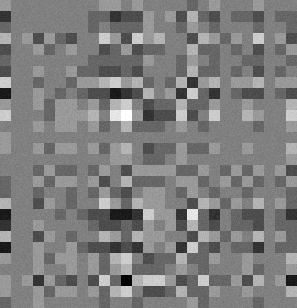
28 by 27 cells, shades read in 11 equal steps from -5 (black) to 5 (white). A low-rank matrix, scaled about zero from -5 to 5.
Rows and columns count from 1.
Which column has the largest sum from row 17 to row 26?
14
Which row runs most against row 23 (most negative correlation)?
8
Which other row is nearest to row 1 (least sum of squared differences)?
13
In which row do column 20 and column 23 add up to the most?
11
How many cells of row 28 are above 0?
2
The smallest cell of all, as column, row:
12, 26
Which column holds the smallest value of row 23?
1
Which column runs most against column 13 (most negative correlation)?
18
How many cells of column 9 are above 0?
9
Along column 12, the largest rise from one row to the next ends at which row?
27
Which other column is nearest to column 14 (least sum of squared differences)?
15
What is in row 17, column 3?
0
